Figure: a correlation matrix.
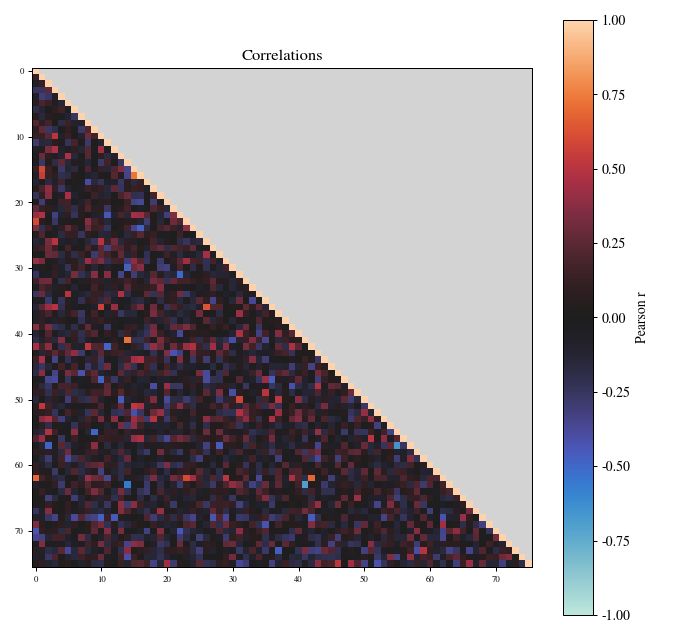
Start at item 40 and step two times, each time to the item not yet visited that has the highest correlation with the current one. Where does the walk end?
50
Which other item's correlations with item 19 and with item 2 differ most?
55
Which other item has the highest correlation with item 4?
41
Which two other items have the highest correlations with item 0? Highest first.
62, 23
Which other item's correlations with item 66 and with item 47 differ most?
43
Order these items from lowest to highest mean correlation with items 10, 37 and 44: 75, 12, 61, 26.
75, 61, 26, 12
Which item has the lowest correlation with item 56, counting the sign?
20
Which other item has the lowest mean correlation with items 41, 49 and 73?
63
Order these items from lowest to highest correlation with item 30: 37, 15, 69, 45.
45, 37, 69, 15
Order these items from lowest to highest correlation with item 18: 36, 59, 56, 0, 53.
59, 0, 56, 36, 53
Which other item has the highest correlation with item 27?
42
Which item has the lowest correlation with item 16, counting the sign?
24
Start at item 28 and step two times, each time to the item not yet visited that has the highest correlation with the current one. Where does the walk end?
36
